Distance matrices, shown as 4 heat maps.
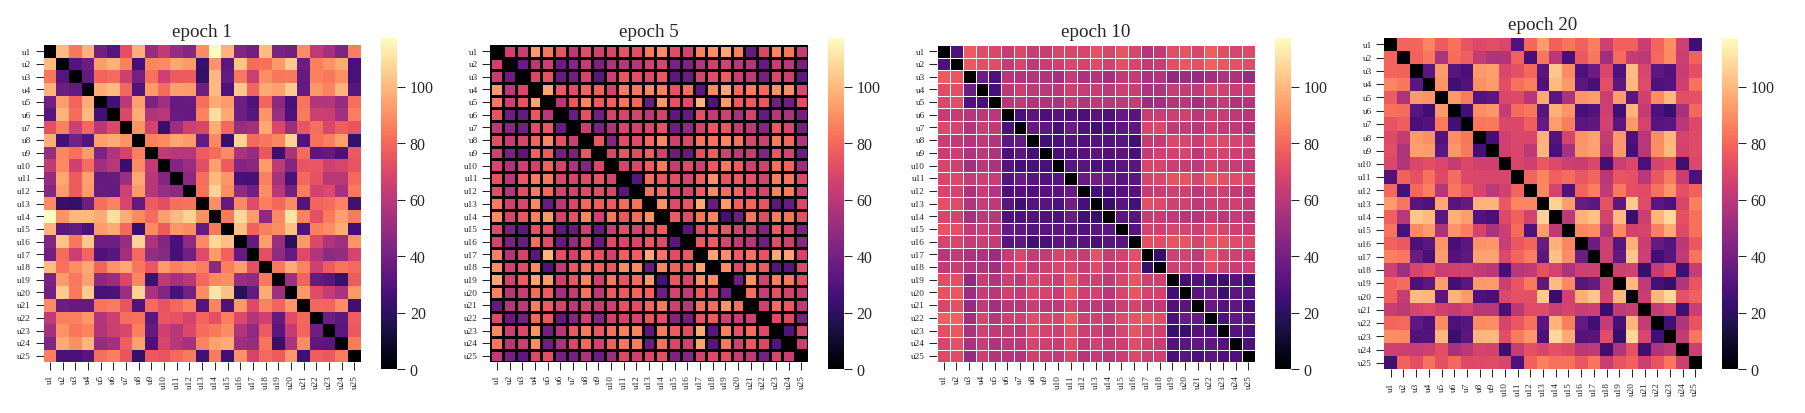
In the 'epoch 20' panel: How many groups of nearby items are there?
5
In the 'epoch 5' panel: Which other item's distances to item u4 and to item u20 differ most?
u19
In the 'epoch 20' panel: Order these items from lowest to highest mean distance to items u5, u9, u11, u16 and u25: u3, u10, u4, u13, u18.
u18, u10, u3, u4, u13
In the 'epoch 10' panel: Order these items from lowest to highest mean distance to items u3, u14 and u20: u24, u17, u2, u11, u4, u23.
u23, u24, u4, u11, u17, u2
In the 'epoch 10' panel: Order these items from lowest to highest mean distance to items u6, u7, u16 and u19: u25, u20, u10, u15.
u10, u15, u25, u20
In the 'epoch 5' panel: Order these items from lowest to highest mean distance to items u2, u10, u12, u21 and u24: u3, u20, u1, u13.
u3, u1, u13, u20
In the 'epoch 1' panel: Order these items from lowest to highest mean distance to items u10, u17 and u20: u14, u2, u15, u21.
u21, u15, u2, u14
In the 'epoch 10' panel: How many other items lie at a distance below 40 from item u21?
6
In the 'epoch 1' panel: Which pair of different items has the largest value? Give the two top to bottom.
u1, u14
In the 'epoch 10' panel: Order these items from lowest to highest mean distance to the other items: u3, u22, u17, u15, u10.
u10, u15, u3, u22, u17
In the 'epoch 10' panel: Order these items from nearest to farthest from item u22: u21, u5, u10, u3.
u21, u3, u5, u10
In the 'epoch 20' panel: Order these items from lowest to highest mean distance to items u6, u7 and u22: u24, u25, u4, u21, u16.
u4, u16, u24, u21, u25
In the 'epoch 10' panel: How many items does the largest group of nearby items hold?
11
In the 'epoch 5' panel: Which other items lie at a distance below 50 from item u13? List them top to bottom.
u5, u18, u23, u24
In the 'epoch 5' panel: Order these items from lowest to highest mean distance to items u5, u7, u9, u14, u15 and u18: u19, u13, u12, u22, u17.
u22, u13, u19, u12, u17
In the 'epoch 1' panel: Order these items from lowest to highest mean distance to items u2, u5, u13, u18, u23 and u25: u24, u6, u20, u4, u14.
u4, u24, u6, u20, u14
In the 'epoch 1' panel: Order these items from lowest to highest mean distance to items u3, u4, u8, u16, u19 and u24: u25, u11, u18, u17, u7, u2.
u25, u17, u2, u11, u7, u18
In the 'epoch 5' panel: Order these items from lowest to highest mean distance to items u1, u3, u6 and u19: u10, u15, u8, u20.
u15, u20, u10, u8
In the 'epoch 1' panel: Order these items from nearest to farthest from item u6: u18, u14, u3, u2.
u3, u18, u2, u14
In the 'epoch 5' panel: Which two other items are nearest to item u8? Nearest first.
u10, u25
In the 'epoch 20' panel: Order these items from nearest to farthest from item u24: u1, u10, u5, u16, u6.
u10, u6, u16, u1, u5
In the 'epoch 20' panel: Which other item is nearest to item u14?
u20
